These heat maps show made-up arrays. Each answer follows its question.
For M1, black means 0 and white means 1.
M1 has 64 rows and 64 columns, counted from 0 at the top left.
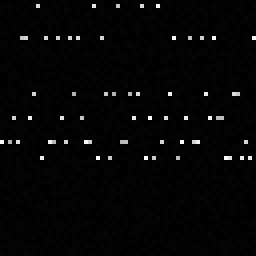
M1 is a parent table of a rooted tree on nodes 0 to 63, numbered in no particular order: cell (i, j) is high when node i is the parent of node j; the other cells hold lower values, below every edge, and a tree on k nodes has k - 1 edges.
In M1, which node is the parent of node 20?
29
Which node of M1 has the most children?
35
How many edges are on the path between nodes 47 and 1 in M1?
2
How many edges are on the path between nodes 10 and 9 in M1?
3
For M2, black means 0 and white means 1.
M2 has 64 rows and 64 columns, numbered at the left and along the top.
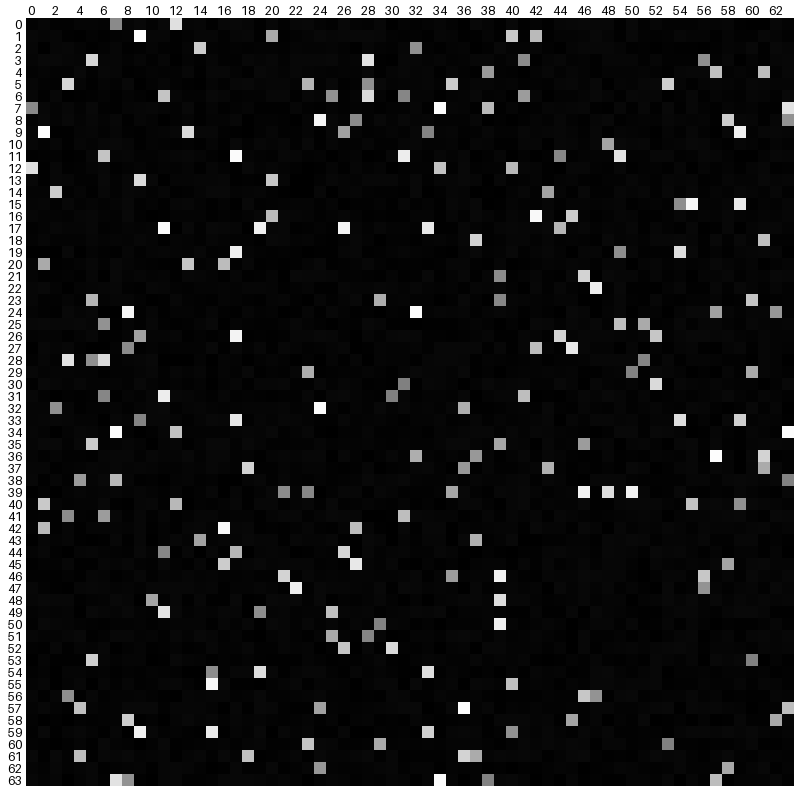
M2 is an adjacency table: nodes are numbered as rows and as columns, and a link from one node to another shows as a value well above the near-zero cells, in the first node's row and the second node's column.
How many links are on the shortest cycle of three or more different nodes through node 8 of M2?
4
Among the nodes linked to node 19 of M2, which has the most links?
node 17
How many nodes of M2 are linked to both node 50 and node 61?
0
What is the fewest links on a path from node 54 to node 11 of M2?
3
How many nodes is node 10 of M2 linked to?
1
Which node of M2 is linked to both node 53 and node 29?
node 60
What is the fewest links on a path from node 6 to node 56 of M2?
3
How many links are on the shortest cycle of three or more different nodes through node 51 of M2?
4
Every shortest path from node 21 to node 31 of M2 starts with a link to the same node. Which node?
node 46
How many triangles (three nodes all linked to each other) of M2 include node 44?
2
